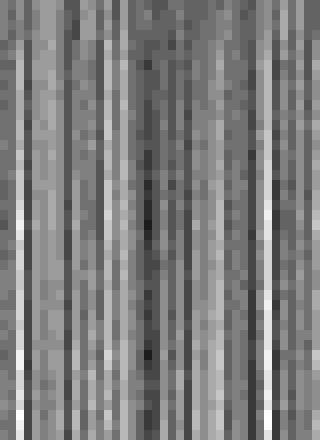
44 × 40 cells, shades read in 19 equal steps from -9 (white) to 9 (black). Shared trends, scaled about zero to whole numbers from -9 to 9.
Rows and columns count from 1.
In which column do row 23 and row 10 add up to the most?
19
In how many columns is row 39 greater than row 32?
8
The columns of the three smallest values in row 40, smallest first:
34, 3, 28
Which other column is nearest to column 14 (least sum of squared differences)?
16
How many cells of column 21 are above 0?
18
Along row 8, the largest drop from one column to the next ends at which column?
14
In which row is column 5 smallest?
23
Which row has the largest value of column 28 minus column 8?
1
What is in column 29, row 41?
2
